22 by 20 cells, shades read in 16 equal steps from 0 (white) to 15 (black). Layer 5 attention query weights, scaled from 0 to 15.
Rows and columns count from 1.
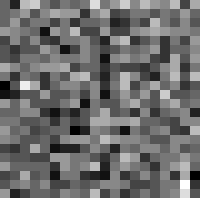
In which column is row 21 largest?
20
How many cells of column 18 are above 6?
16
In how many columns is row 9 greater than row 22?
9
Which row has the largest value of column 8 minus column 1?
15
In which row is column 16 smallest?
3
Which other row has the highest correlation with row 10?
1
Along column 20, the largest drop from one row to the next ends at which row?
14
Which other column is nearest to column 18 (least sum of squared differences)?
4
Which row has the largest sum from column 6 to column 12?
17
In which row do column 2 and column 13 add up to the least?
5
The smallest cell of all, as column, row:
19, 21
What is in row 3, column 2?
6
